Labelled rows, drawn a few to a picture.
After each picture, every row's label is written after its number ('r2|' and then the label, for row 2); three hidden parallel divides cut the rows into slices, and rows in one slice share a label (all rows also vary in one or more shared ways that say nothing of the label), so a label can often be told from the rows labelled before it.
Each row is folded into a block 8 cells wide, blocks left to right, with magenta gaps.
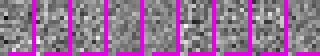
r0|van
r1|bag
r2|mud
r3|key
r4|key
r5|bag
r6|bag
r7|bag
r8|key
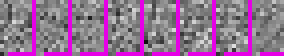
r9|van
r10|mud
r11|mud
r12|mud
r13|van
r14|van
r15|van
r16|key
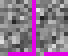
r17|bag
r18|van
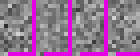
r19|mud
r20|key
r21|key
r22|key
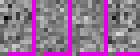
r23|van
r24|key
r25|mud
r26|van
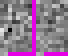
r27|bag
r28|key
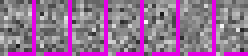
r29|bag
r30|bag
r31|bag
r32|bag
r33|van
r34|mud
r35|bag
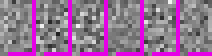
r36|key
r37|bag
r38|bag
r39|key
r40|van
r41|key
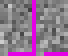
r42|key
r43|key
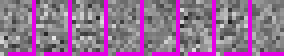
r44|bag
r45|bag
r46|bag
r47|key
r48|mud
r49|van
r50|bag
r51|key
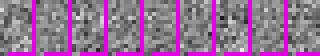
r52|van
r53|key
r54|bag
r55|key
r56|key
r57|mud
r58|van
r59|mud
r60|van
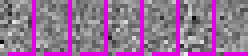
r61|van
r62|key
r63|mud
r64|van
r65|mud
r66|bag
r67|mud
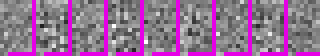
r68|mud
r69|van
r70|key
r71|bag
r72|key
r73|bag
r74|key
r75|van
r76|key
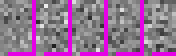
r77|mud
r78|bag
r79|mud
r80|mud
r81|bag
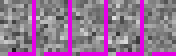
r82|bag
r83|mud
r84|mud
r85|bag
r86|key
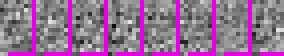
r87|bag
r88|van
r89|van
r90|van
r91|van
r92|van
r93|mud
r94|van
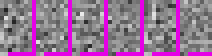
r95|bag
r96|key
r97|bag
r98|key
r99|bag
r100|mud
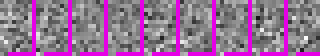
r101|bag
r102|bag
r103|key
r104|key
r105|van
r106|bag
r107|mud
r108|van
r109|bag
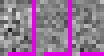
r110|bag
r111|mud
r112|key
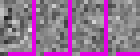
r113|van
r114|mud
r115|key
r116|key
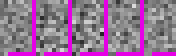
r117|mud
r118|van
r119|van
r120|mud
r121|key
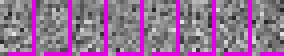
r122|van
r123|key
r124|van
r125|key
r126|mud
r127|van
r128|mud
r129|bag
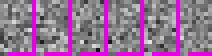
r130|van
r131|van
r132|key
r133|mud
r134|bag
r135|key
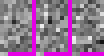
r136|bag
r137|bag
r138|bag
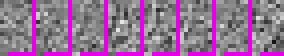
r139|key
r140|key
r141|key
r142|van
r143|bag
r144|bag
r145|key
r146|bag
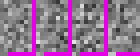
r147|key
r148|bag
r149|bag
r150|bag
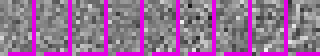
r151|key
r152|key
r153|mud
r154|mud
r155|mud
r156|van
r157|key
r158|van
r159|bag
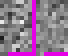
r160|van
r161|key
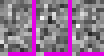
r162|bag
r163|bag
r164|bag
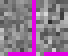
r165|key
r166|bag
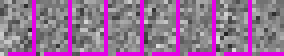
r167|bag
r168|mud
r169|van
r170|mud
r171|van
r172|mud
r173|bag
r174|mud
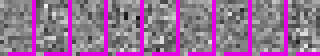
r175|mud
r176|bag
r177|mud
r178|van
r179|bag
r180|mud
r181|key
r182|mud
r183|van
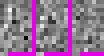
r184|bag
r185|bag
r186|mud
